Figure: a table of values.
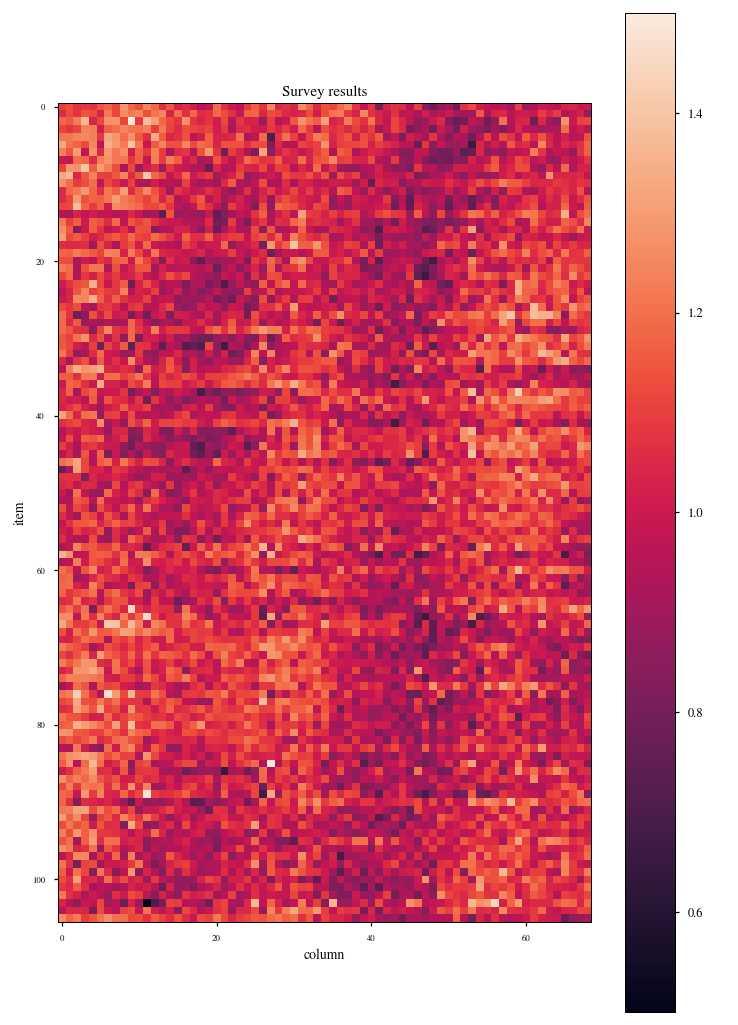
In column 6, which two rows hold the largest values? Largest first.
76, 67
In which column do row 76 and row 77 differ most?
49
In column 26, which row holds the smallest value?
89
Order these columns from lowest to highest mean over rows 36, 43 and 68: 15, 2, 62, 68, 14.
68, 15, 14, 62, 2
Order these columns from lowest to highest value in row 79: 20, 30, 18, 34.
18, 20, 34, 30
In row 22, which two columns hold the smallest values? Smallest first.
47, 46
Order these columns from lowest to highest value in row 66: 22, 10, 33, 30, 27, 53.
22, 33, 30, 10, 53, 27
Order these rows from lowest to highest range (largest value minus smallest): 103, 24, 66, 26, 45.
24, 26, 45, 66, 103
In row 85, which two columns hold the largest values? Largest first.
27, 4
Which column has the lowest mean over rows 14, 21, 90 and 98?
20
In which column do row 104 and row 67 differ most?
53
